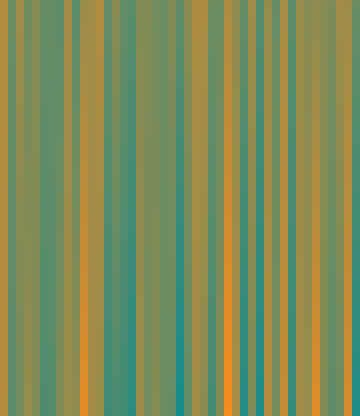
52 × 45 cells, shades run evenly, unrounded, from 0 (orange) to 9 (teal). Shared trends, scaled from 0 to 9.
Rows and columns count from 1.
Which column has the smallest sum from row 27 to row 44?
29
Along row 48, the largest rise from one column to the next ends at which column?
45
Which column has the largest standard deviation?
40
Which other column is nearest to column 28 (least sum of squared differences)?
20
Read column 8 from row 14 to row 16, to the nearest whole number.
6 6 6
